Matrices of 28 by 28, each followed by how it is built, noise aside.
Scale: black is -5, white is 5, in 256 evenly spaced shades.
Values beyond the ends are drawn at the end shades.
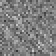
Toeplitz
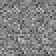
repeating columns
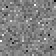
sparse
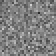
noise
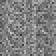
repeating rows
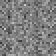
repeating rows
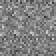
repeating columns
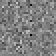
uneven columns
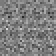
repeating columns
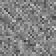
Toeplitz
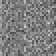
repeating rows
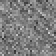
Toeplitz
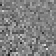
lower triangular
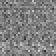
repeating columns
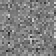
uneven columns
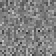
repeating columns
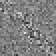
banded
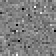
sparse
